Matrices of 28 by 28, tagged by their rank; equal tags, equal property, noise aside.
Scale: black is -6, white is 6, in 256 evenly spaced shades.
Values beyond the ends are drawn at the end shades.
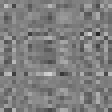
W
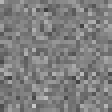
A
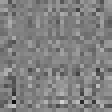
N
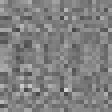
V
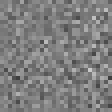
A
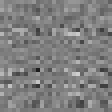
N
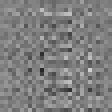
N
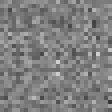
A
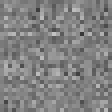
V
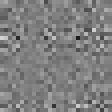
N
